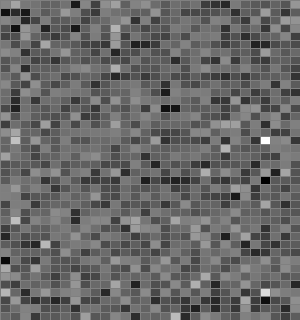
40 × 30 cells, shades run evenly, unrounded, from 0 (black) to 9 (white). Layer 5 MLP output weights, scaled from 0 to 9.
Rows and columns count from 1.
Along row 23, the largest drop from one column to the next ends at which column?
27
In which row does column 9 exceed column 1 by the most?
33
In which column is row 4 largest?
12
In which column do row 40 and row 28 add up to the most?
18
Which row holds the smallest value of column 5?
4
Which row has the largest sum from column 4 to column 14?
28
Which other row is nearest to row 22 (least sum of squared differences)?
11
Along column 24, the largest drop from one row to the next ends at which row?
25
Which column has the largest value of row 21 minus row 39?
29
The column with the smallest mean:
17
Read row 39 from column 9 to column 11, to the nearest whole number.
4 4 3
